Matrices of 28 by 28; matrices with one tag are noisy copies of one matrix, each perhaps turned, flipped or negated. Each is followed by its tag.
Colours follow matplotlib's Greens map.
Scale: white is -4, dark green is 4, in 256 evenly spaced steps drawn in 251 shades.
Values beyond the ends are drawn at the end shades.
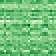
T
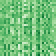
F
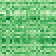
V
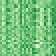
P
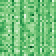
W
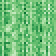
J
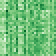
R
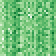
P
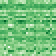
T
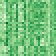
R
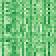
J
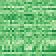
J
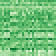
R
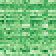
T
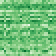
T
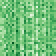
F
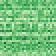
F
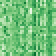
T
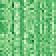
W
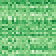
P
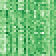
R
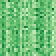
P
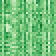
J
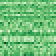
W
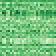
V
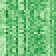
R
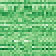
J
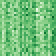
P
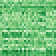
R
